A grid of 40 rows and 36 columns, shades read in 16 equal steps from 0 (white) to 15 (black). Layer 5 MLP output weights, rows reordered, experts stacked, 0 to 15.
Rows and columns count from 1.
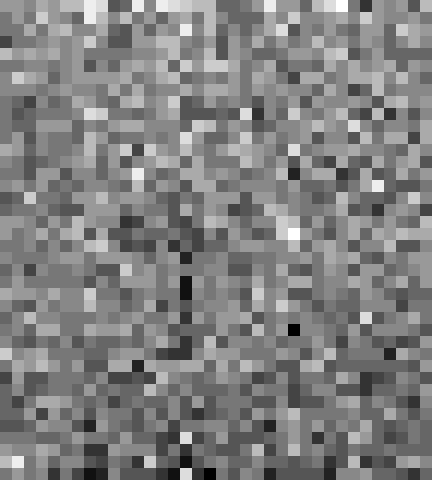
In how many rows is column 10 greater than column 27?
19
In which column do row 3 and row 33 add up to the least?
16
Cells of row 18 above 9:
8
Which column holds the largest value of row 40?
18
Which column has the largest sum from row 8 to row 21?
3
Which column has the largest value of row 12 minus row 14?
35
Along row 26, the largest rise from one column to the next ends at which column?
14
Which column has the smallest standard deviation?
6
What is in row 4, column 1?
11
